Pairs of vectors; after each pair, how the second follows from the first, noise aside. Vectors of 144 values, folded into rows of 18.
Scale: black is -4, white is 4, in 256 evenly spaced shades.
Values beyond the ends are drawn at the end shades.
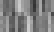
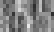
copied.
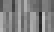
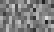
shuffled.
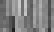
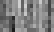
copied.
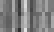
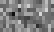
shuffled.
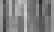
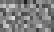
shuffled.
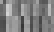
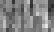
reversed.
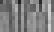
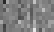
reversed, negated, partly zeroed.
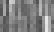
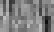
negated.
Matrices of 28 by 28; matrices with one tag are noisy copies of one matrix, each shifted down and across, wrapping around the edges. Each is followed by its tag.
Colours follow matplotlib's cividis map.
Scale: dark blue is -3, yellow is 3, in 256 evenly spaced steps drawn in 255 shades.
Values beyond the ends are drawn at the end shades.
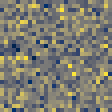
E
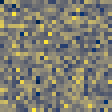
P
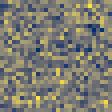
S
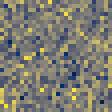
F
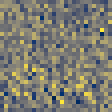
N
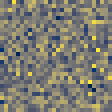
P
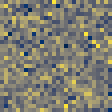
E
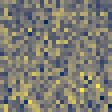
N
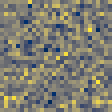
S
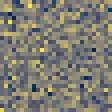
P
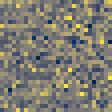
S
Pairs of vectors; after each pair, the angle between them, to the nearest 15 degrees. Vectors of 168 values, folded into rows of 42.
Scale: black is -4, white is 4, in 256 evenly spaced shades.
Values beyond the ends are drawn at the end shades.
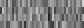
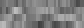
90 degrees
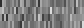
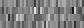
105 degrees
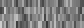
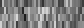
30 degrees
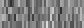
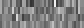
90 degrees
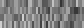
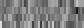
45 degrees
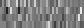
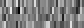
45 degrees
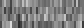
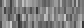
15 degrees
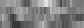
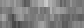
15 degrees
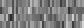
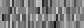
90 degrees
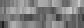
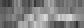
105 degrees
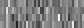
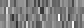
15 degrees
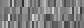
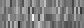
45 degrees
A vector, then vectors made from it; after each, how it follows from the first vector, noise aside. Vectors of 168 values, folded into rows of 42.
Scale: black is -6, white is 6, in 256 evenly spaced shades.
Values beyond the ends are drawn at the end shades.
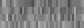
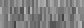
reversed.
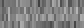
wrapped around.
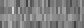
wrapped around.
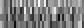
reversed, scaled up.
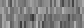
wrapped around.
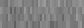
reversed, shrunk.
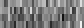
reversed, scaled up.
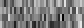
reversed, scaled up.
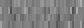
reversed, partly zeroed.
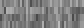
wrapped around.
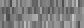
wrapped around, negated.
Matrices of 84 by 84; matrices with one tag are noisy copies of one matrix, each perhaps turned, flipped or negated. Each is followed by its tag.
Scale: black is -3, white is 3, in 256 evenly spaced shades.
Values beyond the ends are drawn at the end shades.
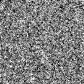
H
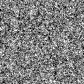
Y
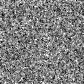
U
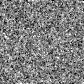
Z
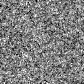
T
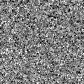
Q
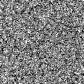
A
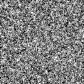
T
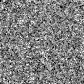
H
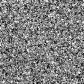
Q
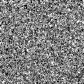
Q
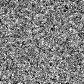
A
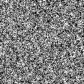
T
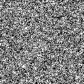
T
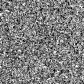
A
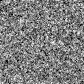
H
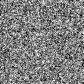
U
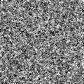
Z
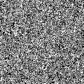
Q
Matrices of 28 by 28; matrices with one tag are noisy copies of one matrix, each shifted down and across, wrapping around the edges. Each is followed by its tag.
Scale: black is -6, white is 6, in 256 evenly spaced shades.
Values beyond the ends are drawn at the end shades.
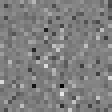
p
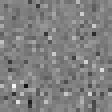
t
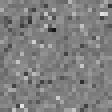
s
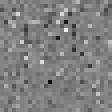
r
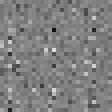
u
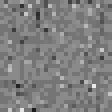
t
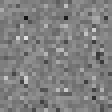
u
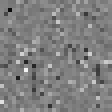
r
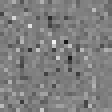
t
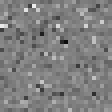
s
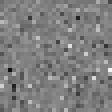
t
